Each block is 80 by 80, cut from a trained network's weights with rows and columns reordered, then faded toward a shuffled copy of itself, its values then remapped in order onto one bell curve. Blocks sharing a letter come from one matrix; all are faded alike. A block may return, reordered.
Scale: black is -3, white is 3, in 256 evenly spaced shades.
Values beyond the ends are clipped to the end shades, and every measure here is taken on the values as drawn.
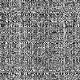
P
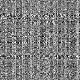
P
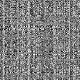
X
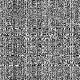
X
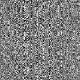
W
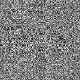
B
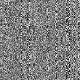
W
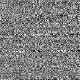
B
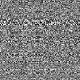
B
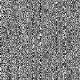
W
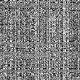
P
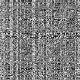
P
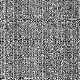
P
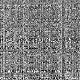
X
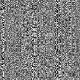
W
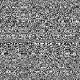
B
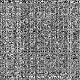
X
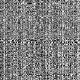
P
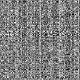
X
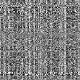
P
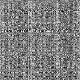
X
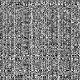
X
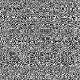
B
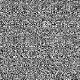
B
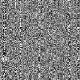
W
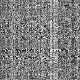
X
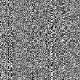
W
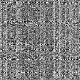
X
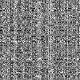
X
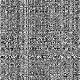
X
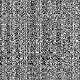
P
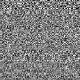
B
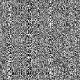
W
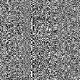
W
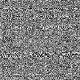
B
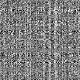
P
